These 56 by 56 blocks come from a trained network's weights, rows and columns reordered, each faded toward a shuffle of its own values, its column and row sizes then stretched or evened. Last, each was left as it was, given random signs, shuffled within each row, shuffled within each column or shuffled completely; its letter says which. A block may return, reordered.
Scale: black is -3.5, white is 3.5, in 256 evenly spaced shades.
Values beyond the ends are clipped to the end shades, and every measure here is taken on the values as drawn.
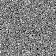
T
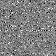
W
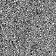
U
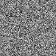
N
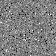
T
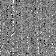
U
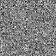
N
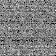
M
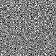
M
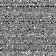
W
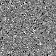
T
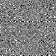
M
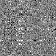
M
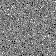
T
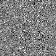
N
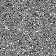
T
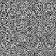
M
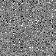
N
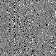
U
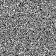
T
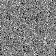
U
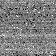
W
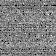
W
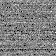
W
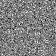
T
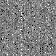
U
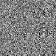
M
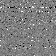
W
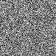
T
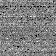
W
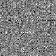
M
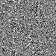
U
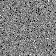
T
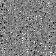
U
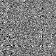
N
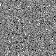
U
